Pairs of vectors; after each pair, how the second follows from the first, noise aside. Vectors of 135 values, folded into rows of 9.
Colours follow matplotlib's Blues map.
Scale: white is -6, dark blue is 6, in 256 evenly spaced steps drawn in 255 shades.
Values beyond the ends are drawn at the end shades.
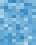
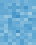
wrapped around, shrunk.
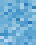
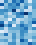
wrapped around, scaled up.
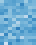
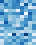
wrapped around, scaled up.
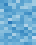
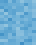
wrapped around, negated, shrunk.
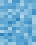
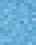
wrapped around, negated, shrunk.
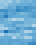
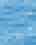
reversed, negated, shrunk.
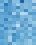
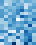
reversed, scaled up.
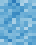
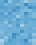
reversed, partly zeroed.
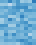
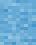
reversed, negated, shrunk.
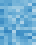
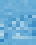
reversed, partly zeroed.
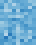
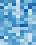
reversed, scaled up.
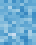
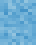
reversed, negated, shrunk.
